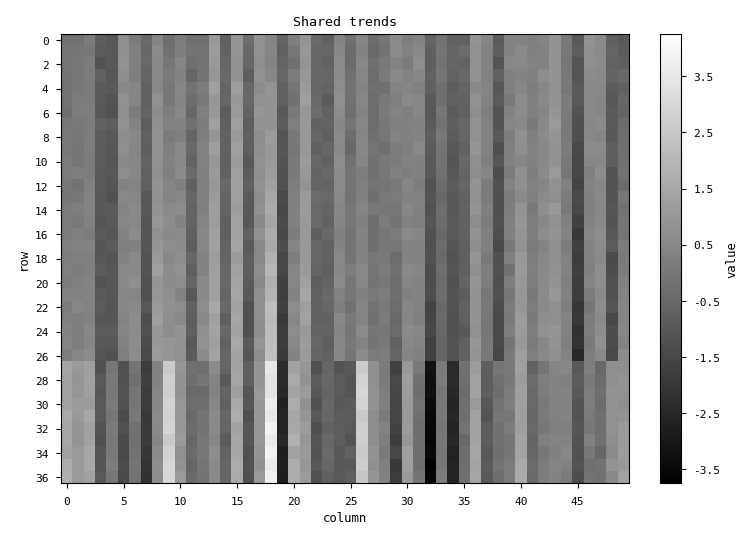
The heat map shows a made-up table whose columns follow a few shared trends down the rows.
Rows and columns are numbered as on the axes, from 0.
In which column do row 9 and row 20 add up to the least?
45
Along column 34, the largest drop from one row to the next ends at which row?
27
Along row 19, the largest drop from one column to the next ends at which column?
19
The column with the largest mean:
18
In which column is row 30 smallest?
32
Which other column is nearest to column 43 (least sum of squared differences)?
8
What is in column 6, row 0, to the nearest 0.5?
0
